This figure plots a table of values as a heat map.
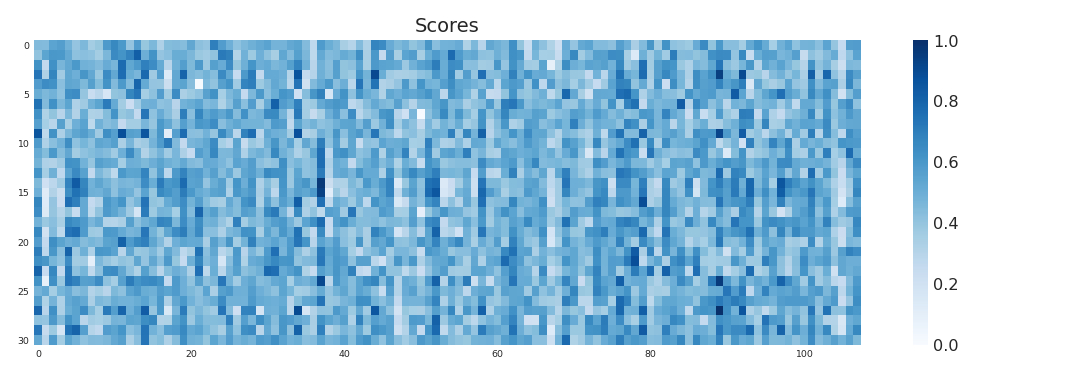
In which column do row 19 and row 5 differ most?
34
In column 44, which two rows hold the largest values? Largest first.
3, 27
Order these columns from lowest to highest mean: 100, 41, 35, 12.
35, 41, 100, 12
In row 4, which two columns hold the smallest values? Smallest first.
21, 93
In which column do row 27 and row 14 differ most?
37
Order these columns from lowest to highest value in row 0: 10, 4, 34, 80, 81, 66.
81, 66, 4, 34, 80, 10
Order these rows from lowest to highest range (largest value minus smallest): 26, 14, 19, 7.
26, 19, 7, 14
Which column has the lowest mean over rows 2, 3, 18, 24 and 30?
1
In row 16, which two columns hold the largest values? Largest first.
79, 34
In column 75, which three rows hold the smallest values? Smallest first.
14, 15, 26
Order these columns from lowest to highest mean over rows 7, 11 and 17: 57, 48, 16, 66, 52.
57, 48, 52, 16, 66
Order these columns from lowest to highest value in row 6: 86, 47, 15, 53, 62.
15, 47, 53, 86, 62
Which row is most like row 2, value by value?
20
